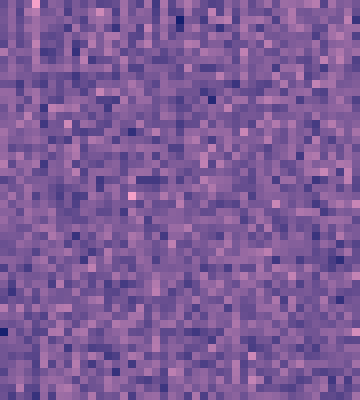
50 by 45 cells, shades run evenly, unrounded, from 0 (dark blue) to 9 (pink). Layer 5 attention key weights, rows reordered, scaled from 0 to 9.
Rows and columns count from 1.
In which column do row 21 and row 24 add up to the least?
13
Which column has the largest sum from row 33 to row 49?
30
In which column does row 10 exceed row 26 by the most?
28
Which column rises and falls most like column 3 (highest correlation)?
26
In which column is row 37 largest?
20
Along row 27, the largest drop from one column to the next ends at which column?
41
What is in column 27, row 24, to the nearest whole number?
6
